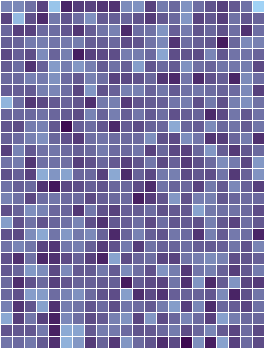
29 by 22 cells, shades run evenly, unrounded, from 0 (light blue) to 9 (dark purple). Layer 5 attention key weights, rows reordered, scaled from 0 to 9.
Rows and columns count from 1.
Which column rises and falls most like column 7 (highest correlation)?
6
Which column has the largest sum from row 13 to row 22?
9
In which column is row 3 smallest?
14
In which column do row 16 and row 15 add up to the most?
13
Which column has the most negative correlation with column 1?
8
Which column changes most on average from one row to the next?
4
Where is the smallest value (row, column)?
1, 22
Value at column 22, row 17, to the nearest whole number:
5
